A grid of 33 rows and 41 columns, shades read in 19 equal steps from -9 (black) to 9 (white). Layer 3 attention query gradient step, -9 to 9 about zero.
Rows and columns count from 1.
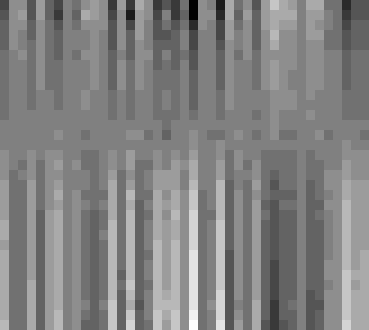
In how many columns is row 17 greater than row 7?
18
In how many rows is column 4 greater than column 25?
11
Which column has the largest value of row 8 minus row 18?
31
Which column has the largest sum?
22
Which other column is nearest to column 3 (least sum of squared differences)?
28
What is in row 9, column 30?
1
